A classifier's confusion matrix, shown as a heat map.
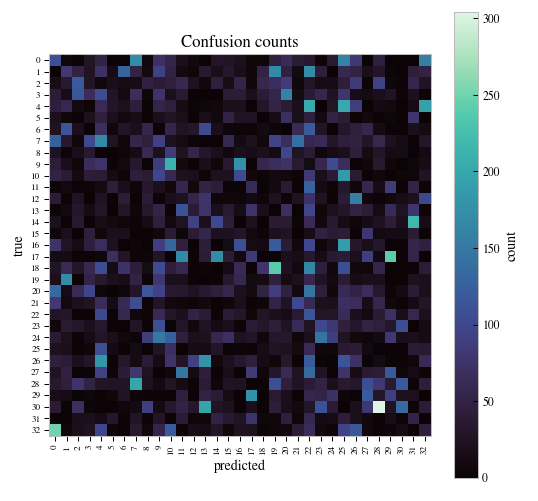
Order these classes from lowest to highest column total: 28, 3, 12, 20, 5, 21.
5, 12, 21, 3, 28, 20
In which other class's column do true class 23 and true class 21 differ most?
30
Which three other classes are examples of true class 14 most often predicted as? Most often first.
31, 12, 22
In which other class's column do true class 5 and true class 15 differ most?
27
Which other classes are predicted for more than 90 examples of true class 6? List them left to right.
1, 13, 22
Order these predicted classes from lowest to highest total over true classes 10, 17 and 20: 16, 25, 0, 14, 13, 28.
28, 13, 16, 0, 14, 25
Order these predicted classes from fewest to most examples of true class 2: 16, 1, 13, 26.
13, 1, 16, 26
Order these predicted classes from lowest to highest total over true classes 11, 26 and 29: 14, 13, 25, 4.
14, 25, 4, 13
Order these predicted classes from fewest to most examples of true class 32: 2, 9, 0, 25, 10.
2, 9, 25, 10, 0
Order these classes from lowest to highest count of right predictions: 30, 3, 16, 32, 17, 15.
15, 32, 3, 17, 16, 30
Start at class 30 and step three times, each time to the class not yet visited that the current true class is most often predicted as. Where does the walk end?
4
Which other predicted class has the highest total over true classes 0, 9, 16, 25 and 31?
10
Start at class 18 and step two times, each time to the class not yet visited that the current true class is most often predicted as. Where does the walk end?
1
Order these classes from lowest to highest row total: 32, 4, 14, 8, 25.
25, 8, 14, 32, 4
